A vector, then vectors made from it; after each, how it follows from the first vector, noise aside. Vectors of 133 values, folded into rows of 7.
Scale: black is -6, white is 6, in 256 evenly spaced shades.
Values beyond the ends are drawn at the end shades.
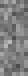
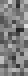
wrapped around, negated, scaled up.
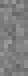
shrunk.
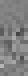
reversed, negated, partly zeroed.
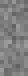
shrunk.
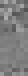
partly zeroed.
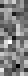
scaled up.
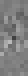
partly zeroed.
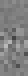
partly zeroed.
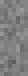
wrapped around, negated, shrunk.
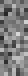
wrapped around, negated, scaled up.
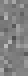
partly zeroed.
